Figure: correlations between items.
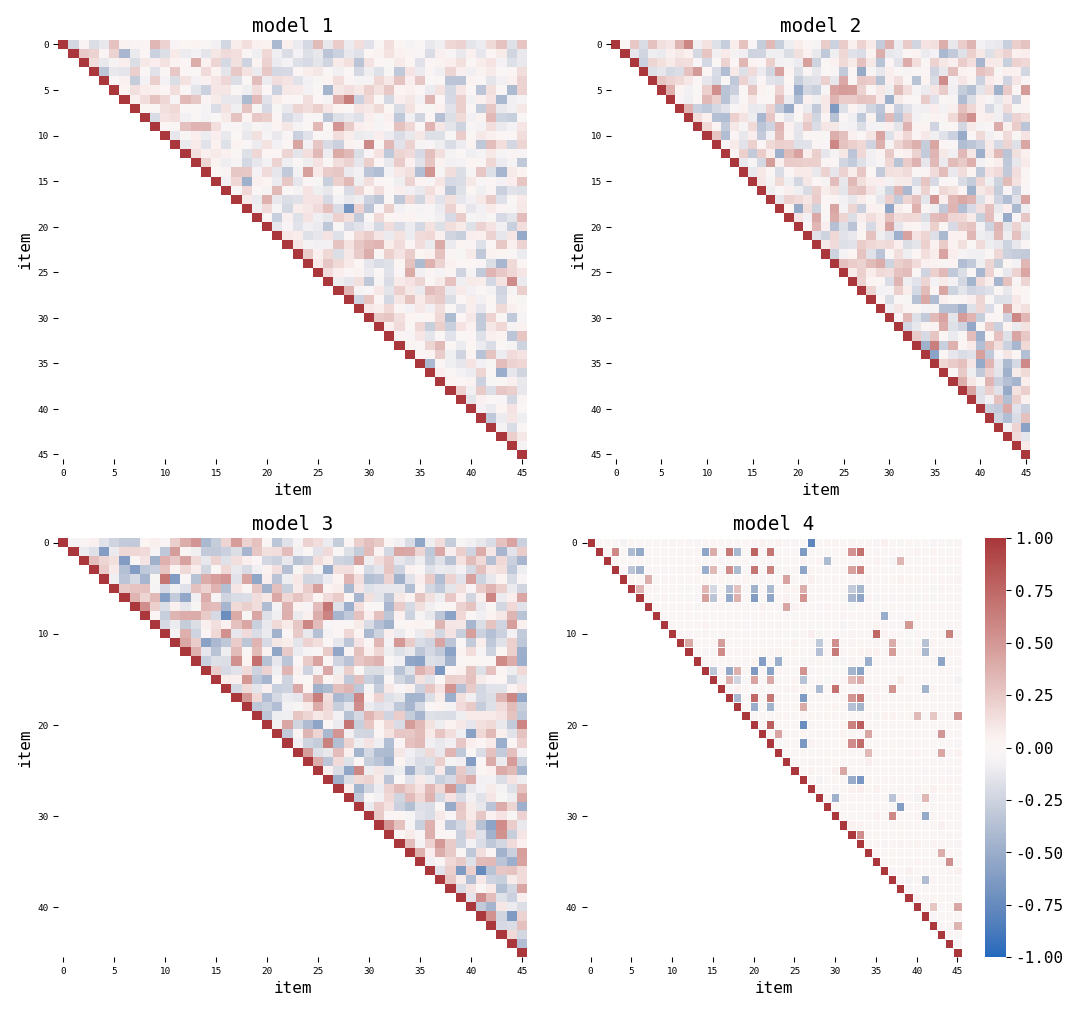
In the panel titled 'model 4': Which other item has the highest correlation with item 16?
30
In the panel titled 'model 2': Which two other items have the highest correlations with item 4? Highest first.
36, 25
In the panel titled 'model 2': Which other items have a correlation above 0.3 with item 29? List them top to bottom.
1, 10, 11, 24, 43
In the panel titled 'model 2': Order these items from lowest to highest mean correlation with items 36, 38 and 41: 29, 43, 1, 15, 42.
43, 29, 1, 42, 15
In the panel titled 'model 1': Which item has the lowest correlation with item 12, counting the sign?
32
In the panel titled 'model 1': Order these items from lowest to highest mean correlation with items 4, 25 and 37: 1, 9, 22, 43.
1, 43, 22, 9
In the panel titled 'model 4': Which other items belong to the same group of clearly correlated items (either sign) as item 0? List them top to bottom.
27
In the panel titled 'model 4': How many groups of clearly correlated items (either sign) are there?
11
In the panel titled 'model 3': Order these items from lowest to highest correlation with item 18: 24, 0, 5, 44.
5, 24, 0, 44
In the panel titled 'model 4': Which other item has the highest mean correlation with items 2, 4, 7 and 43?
24
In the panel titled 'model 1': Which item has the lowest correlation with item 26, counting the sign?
5
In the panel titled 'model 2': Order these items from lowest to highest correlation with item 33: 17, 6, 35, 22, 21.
22, 6, 21, 17, 35
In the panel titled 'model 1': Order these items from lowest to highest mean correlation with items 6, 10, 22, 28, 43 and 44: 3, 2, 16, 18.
18, 16, 3, 2
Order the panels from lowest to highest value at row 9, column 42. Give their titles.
model 4, model 1, model 3, model 2
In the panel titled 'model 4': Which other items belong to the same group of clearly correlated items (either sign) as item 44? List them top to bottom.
10, 35
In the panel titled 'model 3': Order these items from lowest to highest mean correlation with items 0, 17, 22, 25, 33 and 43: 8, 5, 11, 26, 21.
21, 5, 26, 11, 8
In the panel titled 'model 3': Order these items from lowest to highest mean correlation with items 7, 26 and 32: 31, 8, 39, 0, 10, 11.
0, 10, 11, 39, 31, 8
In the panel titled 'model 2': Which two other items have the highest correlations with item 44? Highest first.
30, 32
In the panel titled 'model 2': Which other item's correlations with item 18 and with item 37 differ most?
38
